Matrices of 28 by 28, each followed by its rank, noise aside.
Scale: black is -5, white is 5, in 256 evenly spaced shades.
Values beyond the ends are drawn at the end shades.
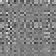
two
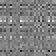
one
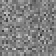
five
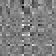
two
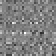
four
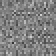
four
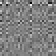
two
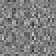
three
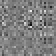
three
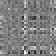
two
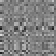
two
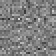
four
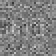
five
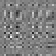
two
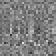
five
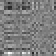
one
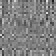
two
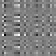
one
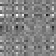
one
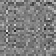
three
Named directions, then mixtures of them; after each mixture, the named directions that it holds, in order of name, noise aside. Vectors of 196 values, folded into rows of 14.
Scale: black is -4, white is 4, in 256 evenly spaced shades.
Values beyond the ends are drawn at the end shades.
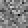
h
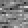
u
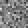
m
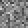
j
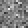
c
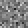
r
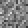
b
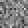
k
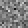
r.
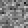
j, r, u.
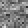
b, j, u.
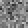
b, c, j.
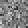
b, m, r.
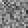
j, m.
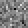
k, r.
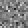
r.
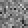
k, r.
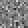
r.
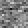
h, u.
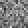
b, k.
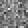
c.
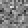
b, c, h.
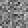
c, m, r.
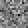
h.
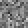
j, k, r.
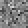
h, m.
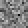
h.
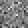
c, k.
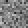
m.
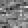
u.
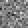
m.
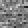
h, u.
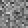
j.
